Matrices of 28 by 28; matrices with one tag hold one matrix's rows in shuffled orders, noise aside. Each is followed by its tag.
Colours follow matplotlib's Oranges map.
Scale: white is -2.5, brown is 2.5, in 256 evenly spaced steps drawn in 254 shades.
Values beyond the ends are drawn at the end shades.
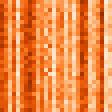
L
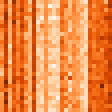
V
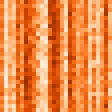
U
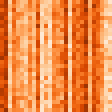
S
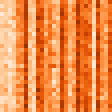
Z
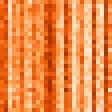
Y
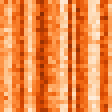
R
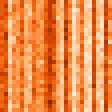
Y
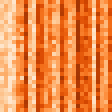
Z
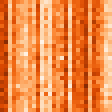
S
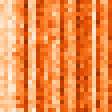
Z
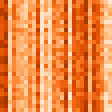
S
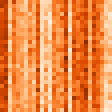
S
